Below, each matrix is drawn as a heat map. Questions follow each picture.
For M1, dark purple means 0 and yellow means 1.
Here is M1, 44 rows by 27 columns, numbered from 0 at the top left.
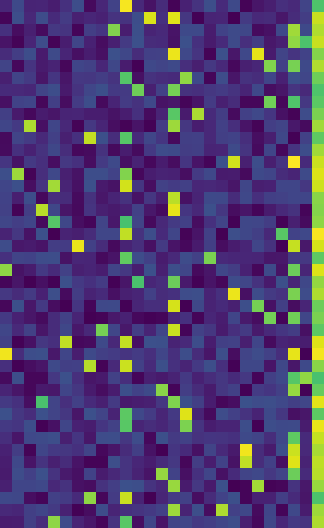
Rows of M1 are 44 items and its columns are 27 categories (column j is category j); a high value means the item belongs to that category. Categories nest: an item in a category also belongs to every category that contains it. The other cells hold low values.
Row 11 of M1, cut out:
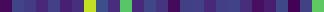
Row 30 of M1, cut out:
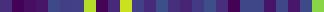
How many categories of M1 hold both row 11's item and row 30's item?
3
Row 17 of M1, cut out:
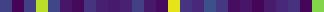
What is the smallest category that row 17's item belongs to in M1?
3
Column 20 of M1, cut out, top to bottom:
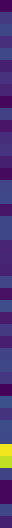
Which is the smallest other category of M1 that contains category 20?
24
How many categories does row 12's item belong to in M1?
1
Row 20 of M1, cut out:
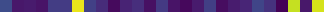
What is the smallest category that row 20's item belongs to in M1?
6
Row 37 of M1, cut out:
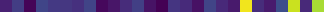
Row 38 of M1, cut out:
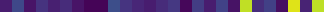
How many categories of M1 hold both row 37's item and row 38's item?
3
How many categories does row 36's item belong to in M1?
2
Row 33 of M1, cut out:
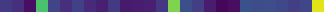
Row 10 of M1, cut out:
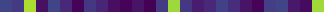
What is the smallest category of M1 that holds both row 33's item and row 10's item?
14
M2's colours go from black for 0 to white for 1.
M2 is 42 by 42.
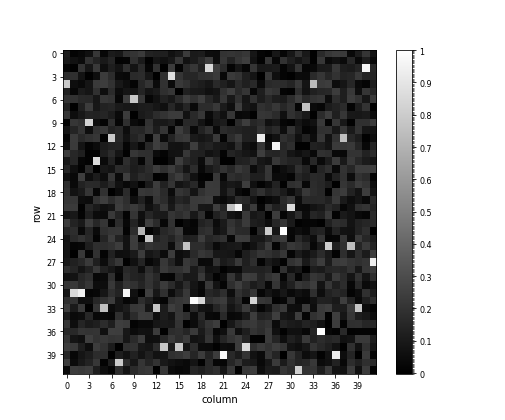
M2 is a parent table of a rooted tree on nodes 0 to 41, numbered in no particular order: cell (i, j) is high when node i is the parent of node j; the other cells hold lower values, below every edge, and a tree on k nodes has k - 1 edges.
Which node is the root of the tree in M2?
20
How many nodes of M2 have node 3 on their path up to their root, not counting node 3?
11
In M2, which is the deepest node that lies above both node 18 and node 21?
32
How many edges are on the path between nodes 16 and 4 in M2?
9
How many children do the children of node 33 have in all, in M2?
3
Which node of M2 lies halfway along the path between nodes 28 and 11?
14
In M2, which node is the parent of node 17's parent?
7
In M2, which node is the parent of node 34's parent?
39
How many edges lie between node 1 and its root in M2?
5
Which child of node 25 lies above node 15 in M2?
38
